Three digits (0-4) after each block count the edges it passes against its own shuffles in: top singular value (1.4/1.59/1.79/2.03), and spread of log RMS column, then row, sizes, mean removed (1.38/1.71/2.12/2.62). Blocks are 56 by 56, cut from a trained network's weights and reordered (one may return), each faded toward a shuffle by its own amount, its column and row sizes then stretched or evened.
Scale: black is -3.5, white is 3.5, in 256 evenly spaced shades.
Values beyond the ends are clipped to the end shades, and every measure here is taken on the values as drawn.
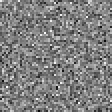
1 1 0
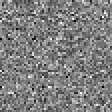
1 1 2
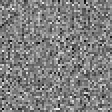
1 2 0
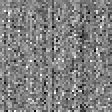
2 2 2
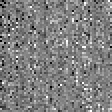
0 4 1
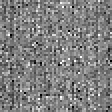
2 1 2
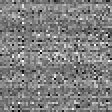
2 3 1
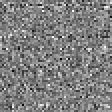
1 0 3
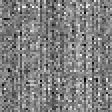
4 1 2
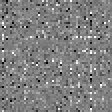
0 3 3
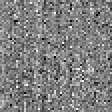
0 1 1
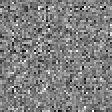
0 2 3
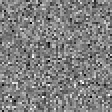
0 0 1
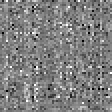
1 2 3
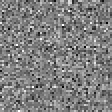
1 1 1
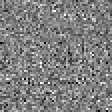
1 1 3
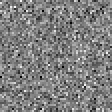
0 0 1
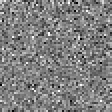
0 1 2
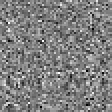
3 3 1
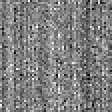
4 1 2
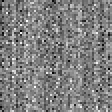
2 2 0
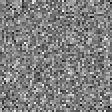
2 0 0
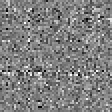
2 2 3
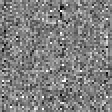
2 3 0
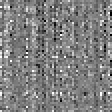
3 4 3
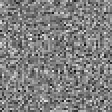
3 0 2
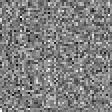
2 2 1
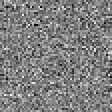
2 1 1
